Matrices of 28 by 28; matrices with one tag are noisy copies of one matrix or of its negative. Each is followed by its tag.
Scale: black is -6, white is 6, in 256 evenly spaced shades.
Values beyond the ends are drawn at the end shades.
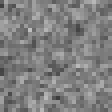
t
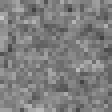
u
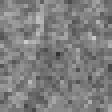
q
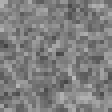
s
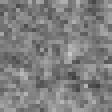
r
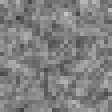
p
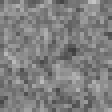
r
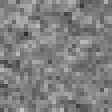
p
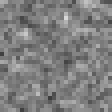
p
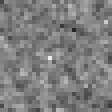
s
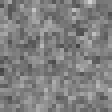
t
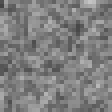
t
